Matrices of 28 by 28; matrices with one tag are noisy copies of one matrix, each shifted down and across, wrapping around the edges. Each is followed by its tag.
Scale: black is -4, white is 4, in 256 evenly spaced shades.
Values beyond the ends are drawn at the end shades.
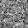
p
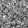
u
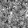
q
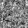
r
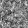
r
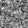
p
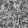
r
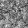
q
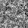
p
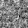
r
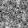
q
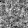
r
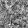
r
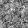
q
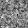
u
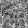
r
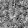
r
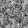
q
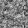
p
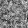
r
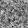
u
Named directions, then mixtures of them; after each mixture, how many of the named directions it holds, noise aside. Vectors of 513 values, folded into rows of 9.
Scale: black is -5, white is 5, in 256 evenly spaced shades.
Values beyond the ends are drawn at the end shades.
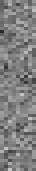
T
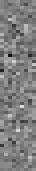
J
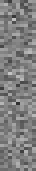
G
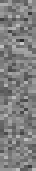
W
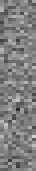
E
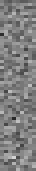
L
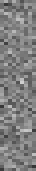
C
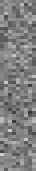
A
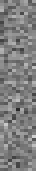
one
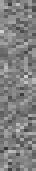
one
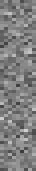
four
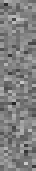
two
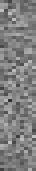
three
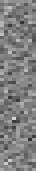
four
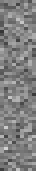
four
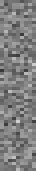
two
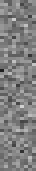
two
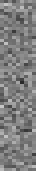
one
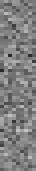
three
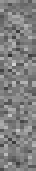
three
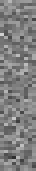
one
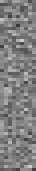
one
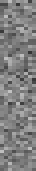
four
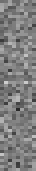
three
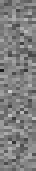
three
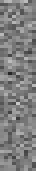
four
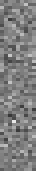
three
